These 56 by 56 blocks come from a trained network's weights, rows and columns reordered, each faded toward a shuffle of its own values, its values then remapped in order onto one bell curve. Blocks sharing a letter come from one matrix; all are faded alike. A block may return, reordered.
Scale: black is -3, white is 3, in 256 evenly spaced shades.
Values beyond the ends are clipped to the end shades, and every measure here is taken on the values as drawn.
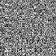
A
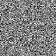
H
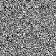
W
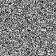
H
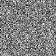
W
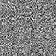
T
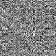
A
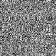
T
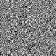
T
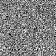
W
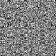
T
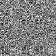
H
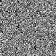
H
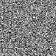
W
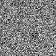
H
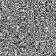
W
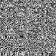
A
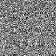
T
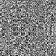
A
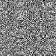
A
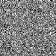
W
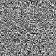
T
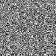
H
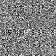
H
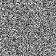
H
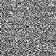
A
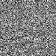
W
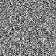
T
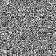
W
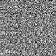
A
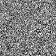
W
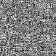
W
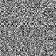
H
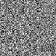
T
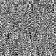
T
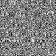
W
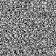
A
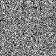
W
